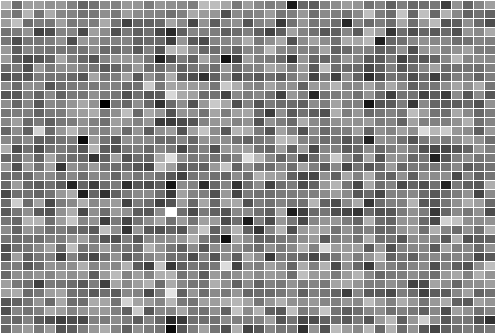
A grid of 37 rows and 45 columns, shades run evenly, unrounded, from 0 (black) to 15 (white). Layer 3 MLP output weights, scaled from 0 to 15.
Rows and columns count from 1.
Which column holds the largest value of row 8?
30
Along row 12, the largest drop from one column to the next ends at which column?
10
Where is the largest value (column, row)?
16, 24
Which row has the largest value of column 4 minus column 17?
15
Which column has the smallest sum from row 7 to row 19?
34
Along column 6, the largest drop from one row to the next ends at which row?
36
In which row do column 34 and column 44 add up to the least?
12
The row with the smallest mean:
21
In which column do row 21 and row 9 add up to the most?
45
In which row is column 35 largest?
29
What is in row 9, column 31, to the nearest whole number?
4
